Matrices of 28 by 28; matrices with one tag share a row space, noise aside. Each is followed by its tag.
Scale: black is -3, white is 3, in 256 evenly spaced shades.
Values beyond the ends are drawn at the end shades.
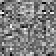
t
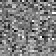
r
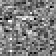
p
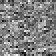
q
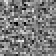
q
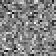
r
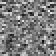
t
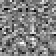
r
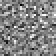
r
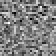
r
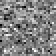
p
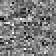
q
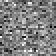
p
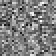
r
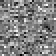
q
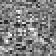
p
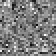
r
